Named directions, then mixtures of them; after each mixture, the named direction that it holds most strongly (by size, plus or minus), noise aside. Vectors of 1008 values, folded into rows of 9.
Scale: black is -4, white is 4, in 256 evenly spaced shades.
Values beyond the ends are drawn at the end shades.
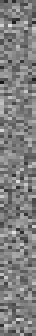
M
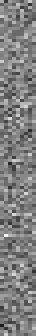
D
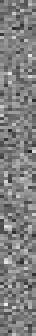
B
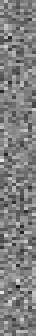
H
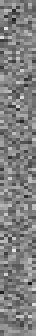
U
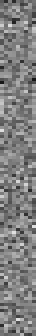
M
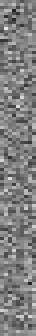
U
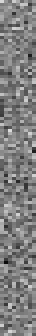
B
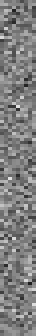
U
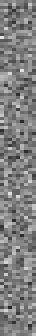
U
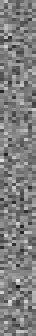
H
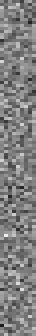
D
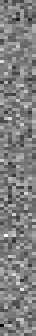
D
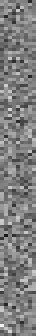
D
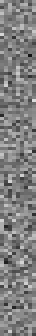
B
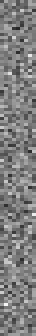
B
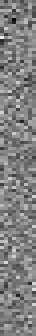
U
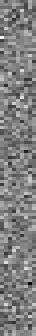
U
